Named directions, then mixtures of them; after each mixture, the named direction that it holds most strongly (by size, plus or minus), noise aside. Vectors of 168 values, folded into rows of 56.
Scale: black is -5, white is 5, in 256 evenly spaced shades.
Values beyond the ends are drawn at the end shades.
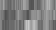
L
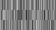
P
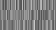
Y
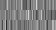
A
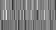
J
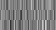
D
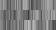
L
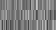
A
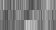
L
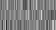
A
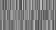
Y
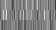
J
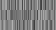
Y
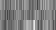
L
